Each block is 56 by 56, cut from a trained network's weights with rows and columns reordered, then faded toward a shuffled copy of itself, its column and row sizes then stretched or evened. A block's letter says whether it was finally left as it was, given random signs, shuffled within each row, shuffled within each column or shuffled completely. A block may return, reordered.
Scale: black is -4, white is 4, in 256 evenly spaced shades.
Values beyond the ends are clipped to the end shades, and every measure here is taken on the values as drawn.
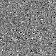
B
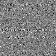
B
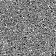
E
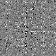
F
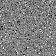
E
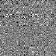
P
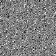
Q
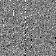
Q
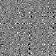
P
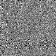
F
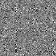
F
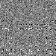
F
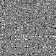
F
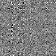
F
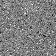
E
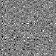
P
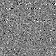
B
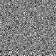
P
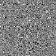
F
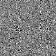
F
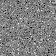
E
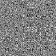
P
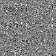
F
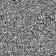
Q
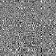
P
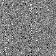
Q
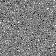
E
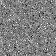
E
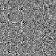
P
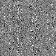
Q
